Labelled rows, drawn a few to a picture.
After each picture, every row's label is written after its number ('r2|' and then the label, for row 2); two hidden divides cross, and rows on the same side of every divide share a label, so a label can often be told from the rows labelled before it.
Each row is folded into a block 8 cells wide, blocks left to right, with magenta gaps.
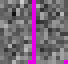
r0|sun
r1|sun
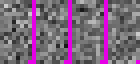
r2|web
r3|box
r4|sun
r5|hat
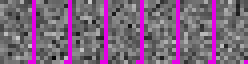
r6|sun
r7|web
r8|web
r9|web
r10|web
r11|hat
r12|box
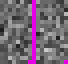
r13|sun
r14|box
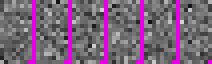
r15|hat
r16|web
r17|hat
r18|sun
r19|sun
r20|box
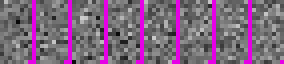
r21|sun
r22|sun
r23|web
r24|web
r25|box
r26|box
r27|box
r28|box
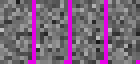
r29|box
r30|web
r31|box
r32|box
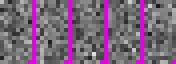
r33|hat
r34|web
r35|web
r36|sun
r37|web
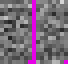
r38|hat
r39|hat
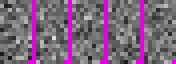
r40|sun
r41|sun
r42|box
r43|box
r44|sun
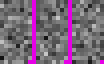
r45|hat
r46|hat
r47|box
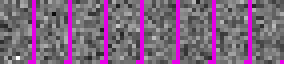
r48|sun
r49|hat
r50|web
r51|box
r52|box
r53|sun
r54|box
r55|box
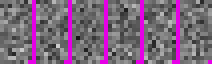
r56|box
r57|hat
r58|hat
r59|hat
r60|box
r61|web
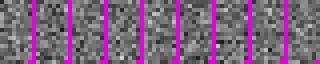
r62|sun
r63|hat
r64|box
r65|box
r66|web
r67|web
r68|box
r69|box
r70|box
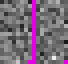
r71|hat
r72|sun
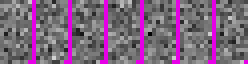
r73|web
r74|sun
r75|box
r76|sun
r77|web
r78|hat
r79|web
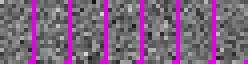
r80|sun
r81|box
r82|web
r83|hat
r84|box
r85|hat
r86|hat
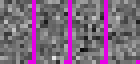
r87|box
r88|sun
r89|hat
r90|web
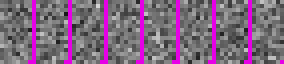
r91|hat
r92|sun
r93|hat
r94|hat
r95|box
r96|web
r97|web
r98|sun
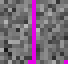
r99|box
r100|web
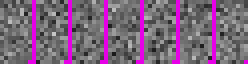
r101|web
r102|box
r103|sun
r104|hat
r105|sun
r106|box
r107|box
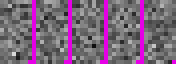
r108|web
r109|sun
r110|box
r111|web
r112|hat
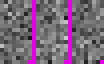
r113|web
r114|sun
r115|sun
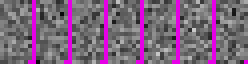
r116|web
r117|box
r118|web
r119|sun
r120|web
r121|web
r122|hat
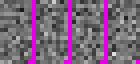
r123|sun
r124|box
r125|hat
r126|box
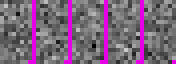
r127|web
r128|sun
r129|box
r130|web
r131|hat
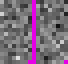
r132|sun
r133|hat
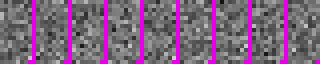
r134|hat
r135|hat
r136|box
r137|hat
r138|hat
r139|sun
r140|sun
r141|sun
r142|hat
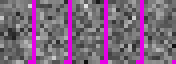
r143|hat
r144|sun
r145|box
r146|hat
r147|web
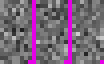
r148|hat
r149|sun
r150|sun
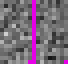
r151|sun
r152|web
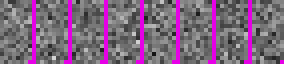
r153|web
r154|sun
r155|sun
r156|web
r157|box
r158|hat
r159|hat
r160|web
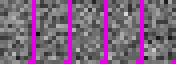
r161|web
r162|box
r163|web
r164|box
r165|web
